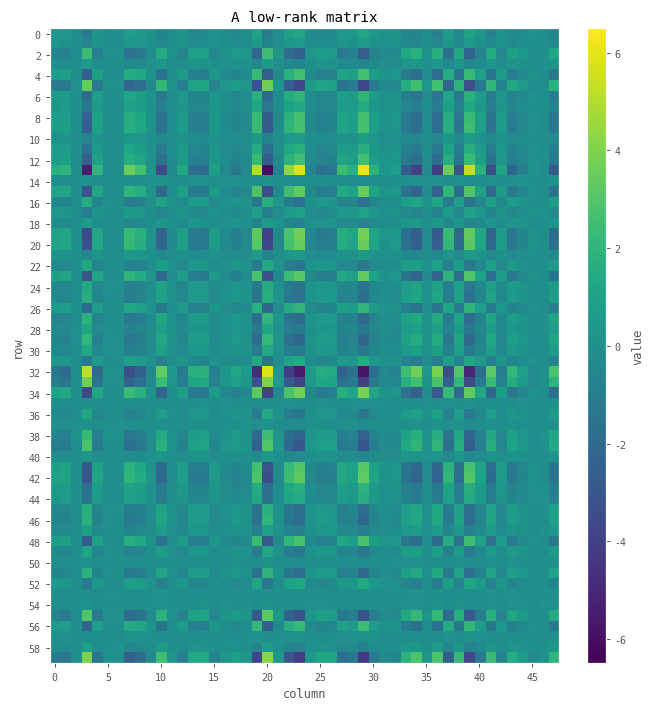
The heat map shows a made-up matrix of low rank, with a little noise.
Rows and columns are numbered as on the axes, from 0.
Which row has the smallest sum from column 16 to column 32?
32
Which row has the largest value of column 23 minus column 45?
13
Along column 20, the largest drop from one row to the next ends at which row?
34
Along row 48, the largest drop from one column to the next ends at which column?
20
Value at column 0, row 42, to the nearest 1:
1
